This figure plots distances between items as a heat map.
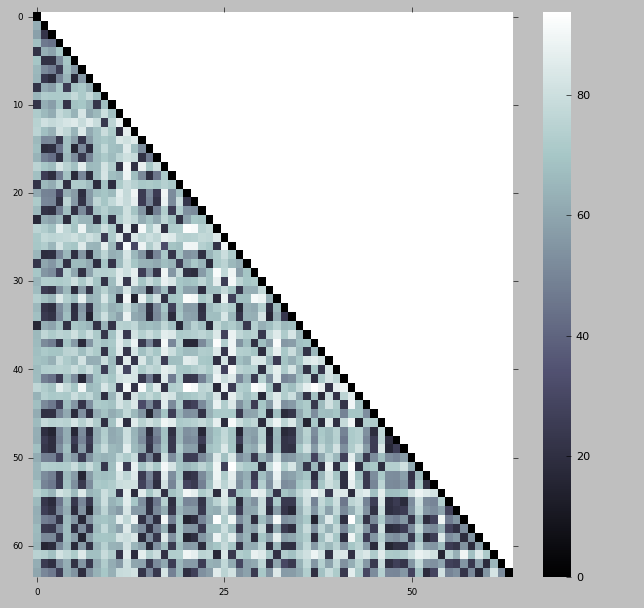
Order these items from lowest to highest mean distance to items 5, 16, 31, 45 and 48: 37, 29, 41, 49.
49, 41, 37, 29
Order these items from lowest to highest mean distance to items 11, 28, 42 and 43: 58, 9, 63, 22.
9, 58, 22, 63
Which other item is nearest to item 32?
13
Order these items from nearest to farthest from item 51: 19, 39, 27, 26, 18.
19, 27, 18, 39, 26
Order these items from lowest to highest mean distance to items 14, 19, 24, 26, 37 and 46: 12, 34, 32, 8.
8, 32, 34, 12
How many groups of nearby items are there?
5
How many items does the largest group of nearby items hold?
20
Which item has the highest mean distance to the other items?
12
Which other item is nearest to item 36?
46
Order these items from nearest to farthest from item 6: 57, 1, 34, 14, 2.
57, 14, 2, 1, 34
